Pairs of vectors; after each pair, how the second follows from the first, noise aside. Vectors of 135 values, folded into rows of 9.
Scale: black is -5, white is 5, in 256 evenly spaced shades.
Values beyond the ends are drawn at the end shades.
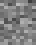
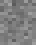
wrapped around, negated, shrunk.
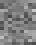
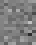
wrapped around, negated, partly zeroed.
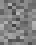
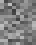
copied.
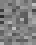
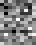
wrapped around, scaled up.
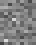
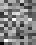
scaled up.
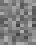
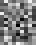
scaled up.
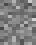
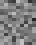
negated.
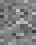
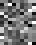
wrapped around, scaled up.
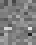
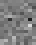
wrapped around, negated, partly zeroed.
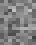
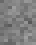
wrapped around, negated, shrunk.
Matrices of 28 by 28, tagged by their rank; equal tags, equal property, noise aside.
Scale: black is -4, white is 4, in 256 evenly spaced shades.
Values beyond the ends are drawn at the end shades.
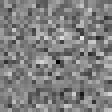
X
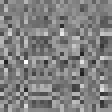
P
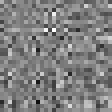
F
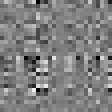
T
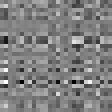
T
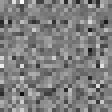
F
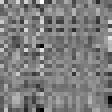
P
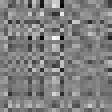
T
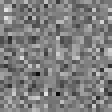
X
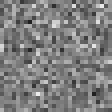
X
